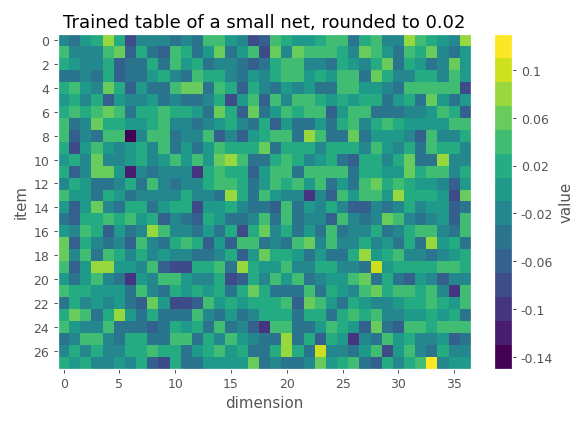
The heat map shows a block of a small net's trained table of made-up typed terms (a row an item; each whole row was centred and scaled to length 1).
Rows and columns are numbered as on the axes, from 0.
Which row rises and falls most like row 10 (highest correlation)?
26
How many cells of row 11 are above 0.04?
3
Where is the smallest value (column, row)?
6, 8
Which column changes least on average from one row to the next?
2
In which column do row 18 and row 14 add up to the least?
12
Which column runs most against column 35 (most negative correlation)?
30
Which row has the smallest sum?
14
